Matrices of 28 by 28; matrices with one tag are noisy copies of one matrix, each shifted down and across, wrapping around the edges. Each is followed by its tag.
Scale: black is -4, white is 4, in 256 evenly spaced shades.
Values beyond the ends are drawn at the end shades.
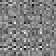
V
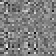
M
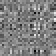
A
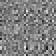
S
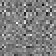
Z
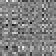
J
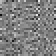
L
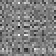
J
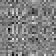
A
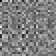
Z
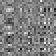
A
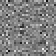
L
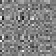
S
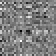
J
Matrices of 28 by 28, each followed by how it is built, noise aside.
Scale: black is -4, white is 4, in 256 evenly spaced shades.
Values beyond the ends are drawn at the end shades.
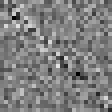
banded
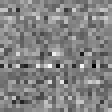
uneven rows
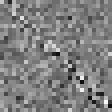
banded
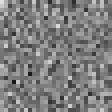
blocks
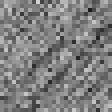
Hankel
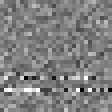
uneven rows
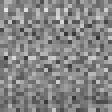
repeating columns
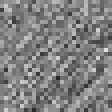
Hankel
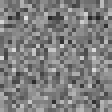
repeating columns
